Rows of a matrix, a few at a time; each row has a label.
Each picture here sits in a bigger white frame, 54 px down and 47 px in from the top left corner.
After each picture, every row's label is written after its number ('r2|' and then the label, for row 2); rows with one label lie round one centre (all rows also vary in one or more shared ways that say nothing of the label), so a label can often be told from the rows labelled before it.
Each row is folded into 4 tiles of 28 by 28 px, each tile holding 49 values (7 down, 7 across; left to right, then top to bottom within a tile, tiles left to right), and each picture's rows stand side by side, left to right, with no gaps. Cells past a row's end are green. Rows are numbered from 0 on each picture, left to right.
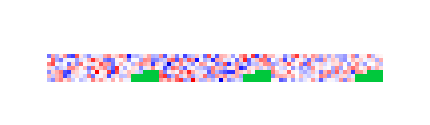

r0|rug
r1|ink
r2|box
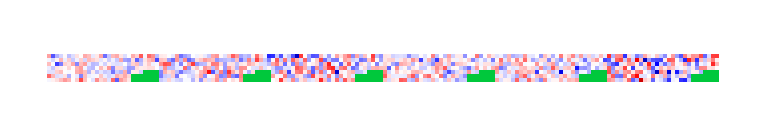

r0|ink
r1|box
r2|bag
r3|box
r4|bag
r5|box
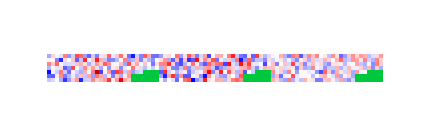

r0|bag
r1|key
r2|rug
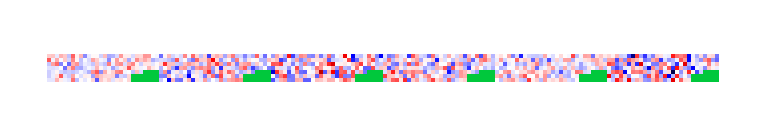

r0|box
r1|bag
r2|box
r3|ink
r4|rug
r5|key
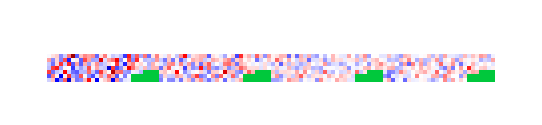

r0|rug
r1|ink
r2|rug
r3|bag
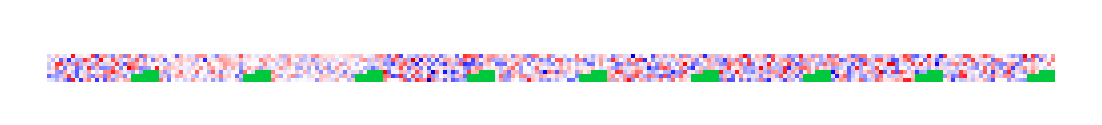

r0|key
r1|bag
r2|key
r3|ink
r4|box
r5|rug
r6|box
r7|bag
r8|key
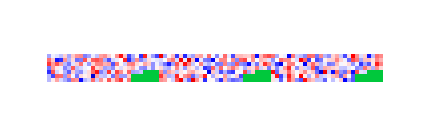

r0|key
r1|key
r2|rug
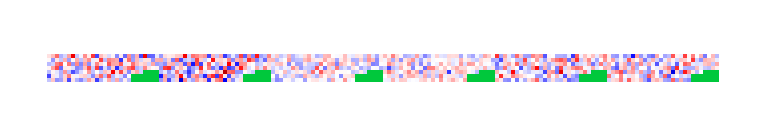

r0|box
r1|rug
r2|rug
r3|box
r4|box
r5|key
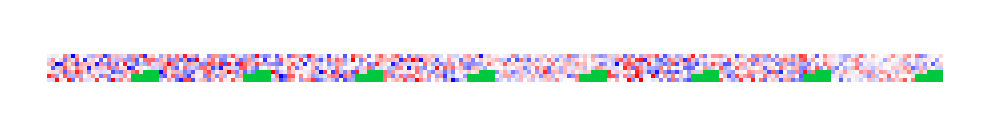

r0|ink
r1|key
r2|rug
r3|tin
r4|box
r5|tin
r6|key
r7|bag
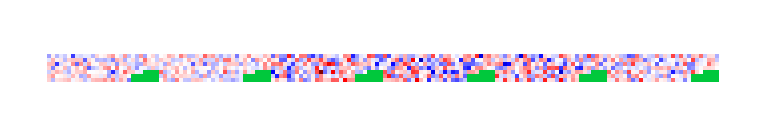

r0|rug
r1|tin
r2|bag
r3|ink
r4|ink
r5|box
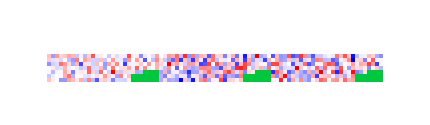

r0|key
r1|box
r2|key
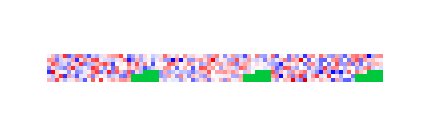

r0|key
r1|box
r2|box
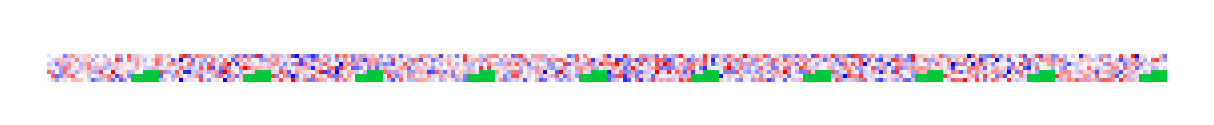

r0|rug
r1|box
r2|ink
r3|rug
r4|key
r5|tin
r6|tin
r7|box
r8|rug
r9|rug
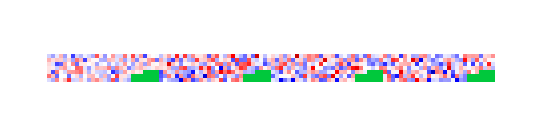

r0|ink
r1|box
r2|bag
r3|box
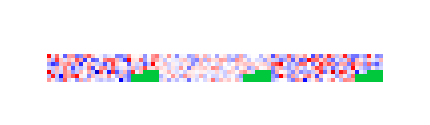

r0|box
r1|box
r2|tin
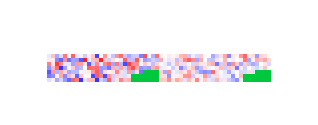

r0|key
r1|tin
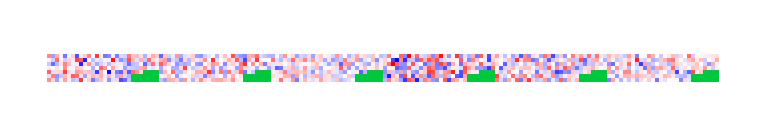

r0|box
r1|rug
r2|tin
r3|key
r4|bag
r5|box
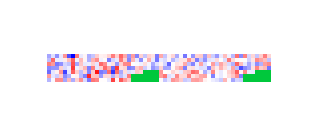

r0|bag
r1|rug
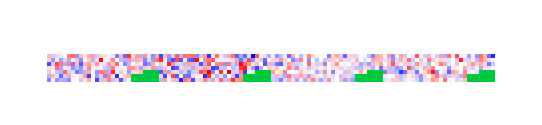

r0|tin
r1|key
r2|rug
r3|box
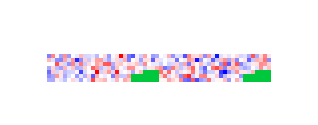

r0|box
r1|box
